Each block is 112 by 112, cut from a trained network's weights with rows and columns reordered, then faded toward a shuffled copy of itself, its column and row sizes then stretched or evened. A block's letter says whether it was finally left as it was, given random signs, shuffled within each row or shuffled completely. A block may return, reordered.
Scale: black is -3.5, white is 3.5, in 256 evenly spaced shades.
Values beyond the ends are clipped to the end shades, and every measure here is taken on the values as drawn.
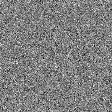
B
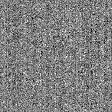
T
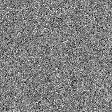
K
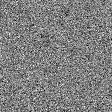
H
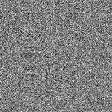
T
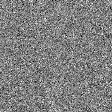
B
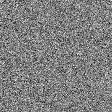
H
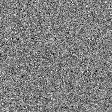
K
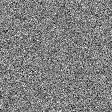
H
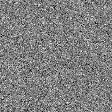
B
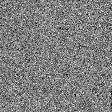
B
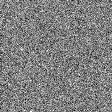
K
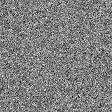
H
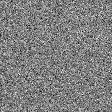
H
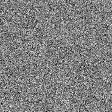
B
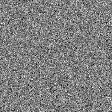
B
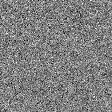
K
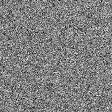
K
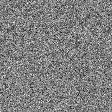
K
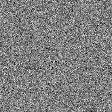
B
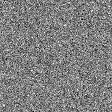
K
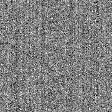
T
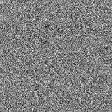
T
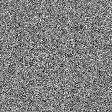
K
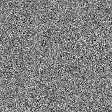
B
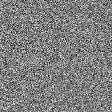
T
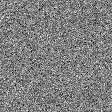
H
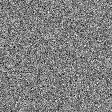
H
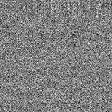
T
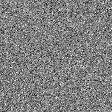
K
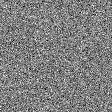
H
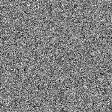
B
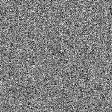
T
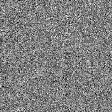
T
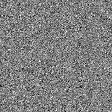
T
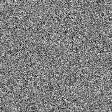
B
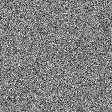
H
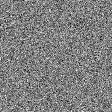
H
